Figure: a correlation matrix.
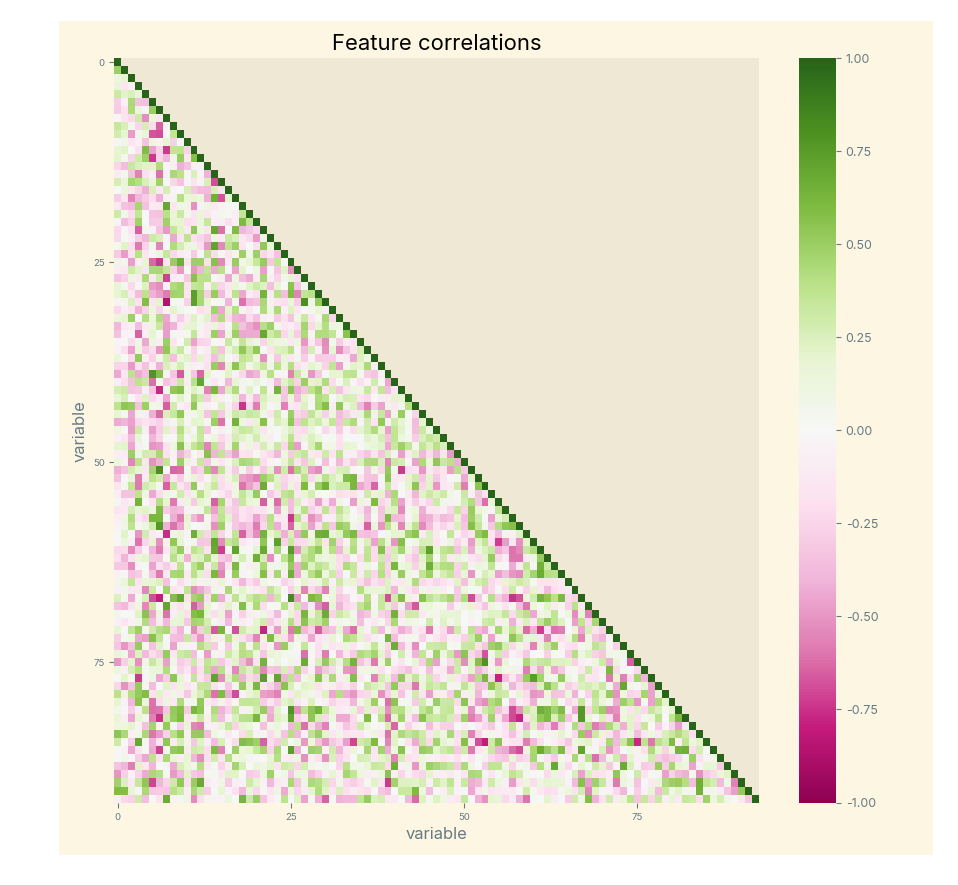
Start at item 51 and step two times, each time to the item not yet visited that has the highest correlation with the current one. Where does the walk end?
58
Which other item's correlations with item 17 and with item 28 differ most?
79
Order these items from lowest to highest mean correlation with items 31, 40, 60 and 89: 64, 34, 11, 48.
11, 48, 64, 34
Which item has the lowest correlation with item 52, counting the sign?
85
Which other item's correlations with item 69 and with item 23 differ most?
60
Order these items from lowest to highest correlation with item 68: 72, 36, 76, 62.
72, 62, 76, 36
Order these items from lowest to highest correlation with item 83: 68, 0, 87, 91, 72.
91, 0, 72, 68, 87
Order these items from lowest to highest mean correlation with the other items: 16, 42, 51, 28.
51, 16, 42, 28
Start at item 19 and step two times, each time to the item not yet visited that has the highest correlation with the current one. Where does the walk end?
3
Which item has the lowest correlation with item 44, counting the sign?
6
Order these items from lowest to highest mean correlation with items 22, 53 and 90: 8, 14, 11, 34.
8, 14, 34, 11
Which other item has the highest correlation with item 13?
49
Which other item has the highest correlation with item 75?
53
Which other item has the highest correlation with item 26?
71
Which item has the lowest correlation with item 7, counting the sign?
30
